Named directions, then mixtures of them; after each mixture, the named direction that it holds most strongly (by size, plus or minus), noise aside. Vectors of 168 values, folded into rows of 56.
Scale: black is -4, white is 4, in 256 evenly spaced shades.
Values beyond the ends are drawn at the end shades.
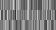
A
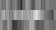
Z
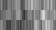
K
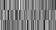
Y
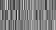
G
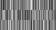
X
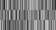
Y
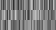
X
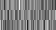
Y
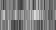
Z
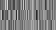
G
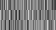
G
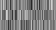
X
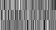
Y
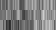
K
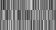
X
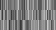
A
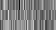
Y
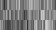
K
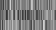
X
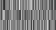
X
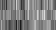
K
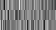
Y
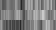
K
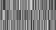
X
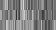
K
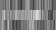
Z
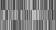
X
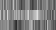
Z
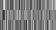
Y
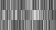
X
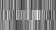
A
